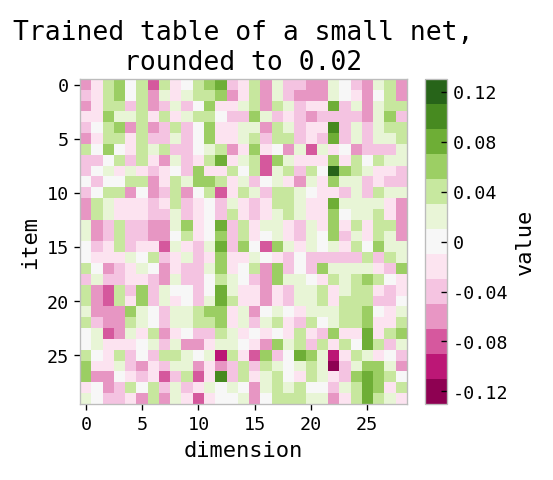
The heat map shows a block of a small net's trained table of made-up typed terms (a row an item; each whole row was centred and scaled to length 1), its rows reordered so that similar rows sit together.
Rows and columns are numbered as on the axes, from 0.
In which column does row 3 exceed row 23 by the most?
2
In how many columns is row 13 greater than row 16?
17
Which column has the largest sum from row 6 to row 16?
22
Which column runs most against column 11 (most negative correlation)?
25
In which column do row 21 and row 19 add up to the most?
12
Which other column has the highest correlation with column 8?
18
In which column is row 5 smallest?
0
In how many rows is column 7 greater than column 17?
6
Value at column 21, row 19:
0.04
